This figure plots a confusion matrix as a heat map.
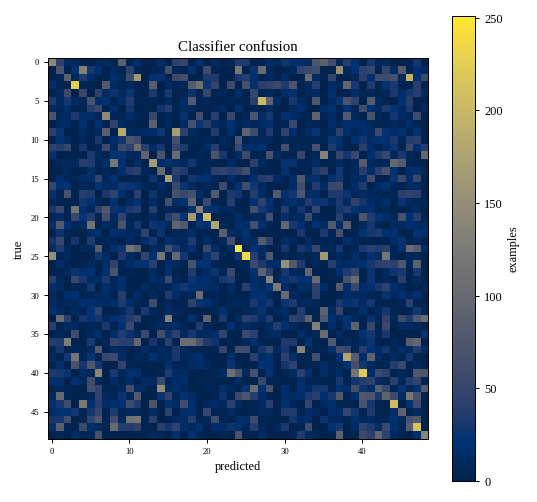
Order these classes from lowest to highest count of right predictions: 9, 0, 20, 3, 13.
0, 13, 9, 20, 3
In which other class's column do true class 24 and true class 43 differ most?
10
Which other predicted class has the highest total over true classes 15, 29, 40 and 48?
6
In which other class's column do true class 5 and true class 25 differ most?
27
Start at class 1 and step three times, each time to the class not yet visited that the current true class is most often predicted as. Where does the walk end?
35
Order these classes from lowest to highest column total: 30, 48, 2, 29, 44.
29, 48, 2, 44, 30
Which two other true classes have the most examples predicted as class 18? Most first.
20, 36
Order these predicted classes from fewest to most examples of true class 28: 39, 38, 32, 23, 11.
11, 32, 23, 38, 39
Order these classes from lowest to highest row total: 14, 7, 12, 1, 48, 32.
32, 48, 14, 7, 12, 1
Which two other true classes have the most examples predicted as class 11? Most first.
2, 46
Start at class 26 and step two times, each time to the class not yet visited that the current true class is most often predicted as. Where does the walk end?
19
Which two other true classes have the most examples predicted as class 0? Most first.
25, 7
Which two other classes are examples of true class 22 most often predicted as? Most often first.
37, 12
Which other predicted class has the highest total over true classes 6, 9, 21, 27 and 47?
16
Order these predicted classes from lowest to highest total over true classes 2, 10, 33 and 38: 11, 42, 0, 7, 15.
0, 7, 42, 15, 11
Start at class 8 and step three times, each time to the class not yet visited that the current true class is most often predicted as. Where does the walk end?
4
